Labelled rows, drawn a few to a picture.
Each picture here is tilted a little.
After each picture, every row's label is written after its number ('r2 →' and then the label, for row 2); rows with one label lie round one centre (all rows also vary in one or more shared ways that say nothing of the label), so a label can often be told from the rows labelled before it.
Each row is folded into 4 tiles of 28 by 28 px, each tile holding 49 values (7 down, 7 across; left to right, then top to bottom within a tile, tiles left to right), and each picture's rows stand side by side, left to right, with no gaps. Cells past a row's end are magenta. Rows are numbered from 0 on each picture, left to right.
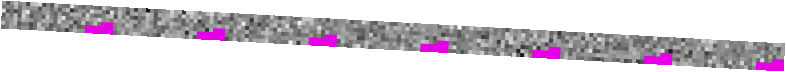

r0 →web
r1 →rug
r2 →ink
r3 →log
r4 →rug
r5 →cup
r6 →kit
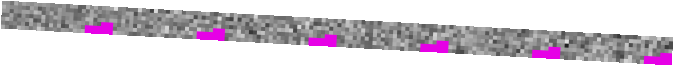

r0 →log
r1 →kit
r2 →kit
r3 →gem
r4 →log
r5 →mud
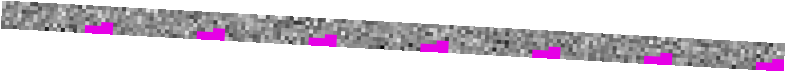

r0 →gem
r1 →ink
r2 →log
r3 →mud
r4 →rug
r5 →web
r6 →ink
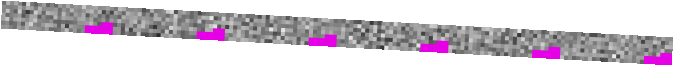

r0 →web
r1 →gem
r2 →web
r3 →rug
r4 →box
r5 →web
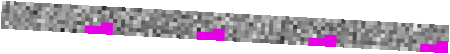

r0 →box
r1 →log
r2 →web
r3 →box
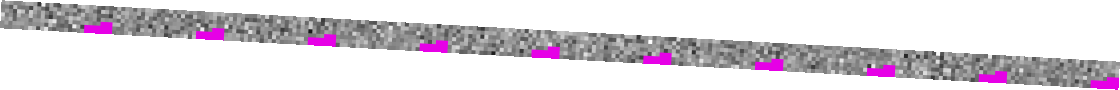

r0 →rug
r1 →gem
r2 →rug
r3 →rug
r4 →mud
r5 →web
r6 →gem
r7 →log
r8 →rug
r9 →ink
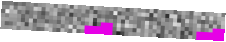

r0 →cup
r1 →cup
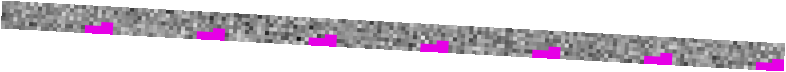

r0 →kit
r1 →web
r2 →rug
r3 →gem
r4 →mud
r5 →cup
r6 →web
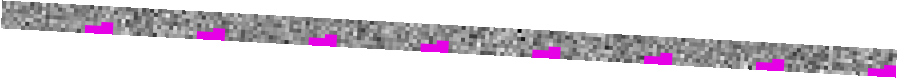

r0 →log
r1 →gem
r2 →ink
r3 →ink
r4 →gem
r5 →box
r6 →ink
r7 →log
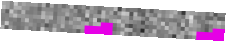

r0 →box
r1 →ink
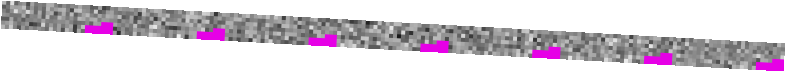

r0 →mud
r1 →box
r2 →mud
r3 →gem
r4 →log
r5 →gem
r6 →ink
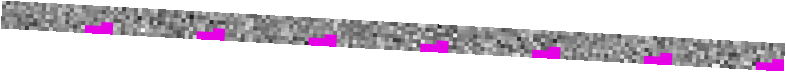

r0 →mud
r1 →kit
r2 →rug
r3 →kit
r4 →gem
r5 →web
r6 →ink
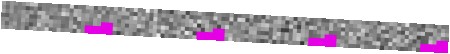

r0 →kit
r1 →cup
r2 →ink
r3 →web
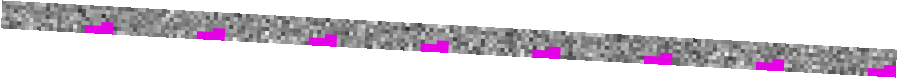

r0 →cup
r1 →kit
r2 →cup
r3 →kit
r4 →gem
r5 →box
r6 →box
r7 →box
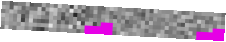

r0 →ink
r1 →rug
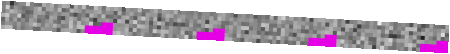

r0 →ink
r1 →kit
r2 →kit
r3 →box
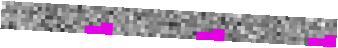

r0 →log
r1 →ink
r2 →mud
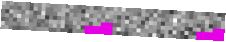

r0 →kit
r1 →web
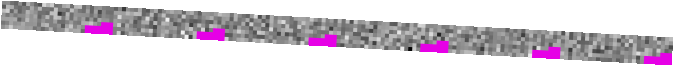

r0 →web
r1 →ink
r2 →kit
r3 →cup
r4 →log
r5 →box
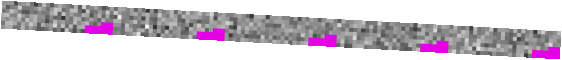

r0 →kit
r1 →rug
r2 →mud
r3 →log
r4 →gem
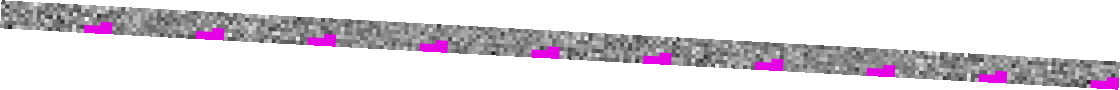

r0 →cup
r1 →box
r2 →box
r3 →mud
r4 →box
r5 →gem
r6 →kit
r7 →log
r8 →kit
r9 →box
